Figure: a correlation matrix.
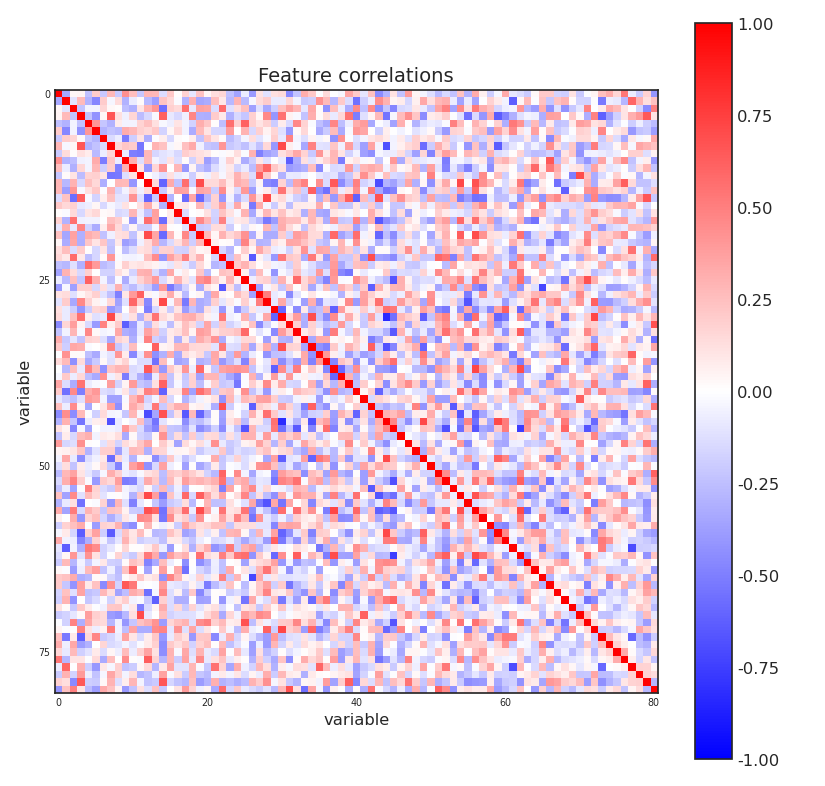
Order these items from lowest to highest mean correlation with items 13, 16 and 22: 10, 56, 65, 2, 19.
10, 19, 65, 2, 56
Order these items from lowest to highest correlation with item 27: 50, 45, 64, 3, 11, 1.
45, 3, 1, 64, 50, 11
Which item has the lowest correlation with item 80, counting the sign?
33
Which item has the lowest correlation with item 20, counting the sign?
66
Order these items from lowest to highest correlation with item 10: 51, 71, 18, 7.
71, 51, 18, 7
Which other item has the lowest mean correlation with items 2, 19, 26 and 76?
43
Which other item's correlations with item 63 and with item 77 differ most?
52
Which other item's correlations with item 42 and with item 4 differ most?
53
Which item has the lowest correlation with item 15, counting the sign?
26
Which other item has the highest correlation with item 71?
25
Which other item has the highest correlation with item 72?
30
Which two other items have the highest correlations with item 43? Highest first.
14, 28
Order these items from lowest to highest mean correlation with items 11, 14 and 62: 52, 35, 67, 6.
35, 6, 52, 67
